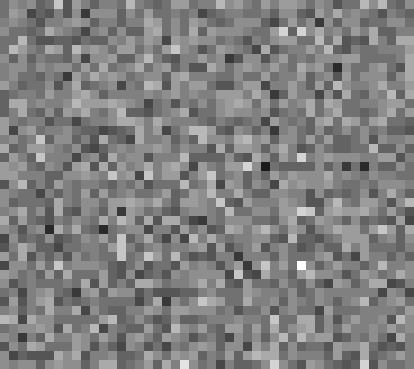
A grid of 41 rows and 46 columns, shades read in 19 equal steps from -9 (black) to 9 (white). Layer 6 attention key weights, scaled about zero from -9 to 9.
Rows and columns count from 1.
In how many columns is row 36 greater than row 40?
23
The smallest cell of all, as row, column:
19, 30
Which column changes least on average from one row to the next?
33
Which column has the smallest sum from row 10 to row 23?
31
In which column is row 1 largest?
7
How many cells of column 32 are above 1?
12
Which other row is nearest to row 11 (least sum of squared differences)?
3
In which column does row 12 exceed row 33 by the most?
9
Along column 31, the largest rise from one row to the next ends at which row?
36
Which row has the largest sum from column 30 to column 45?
24
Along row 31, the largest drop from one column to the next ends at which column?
28
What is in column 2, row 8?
1
